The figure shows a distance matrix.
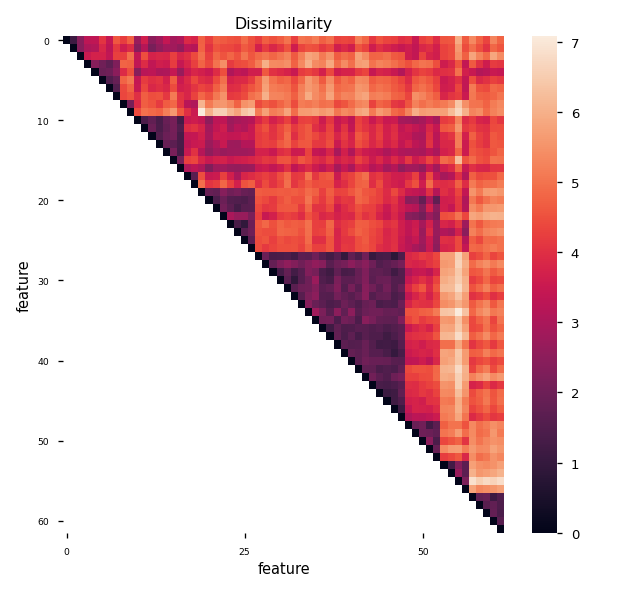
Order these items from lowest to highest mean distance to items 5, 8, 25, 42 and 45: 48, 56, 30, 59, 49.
30, 48, 49, 56, 59
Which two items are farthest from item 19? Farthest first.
9, 8
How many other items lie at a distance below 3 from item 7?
4
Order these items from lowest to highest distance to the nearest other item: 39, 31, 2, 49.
39, 31, 49, 2
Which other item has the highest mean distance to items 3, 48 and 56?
34
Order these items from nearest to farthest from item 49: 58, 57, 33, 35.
33, 35, 58, 57
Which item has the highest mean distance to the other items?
55
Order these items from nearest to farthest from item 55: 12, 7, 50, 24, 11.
24, 7, 50, 12, 11
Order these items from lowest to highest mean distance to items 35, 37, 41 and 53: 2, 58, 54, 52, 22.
22, 52, 54, 58, 2
